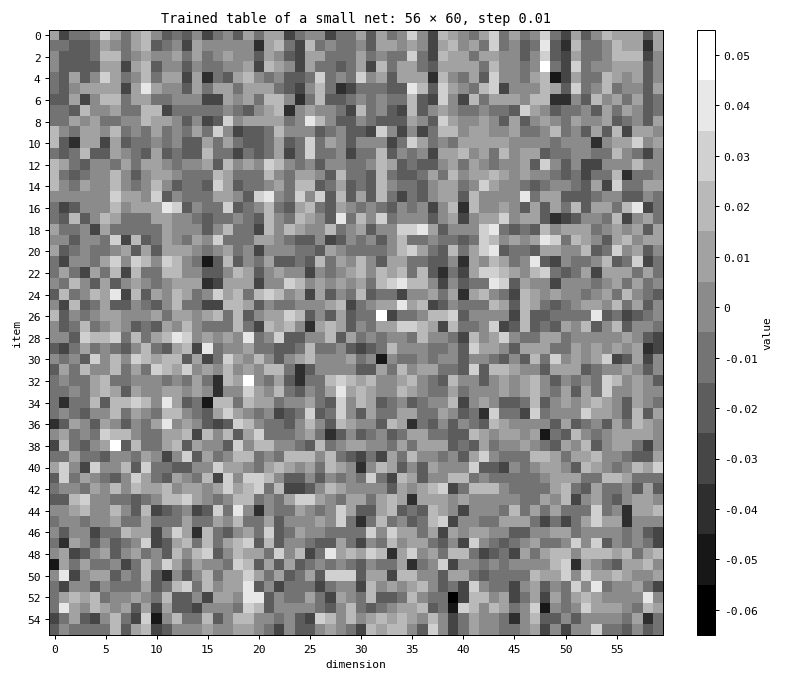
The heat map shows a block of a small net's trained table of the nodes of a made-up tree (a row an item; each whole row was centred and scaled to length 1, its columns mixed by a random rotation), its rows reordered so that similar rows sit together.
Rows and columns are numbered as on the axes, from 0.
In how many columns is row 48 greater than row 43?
26
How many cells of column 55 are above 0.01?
13
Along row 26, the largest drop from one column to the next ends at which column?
33
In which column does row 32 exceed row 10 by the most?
19
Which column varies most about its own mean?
48
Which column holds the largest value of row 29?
15
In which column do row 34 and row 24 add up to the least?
40
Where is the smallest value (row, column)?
52, 39
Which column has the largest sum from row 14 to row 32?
43
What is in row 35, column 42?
-0.04
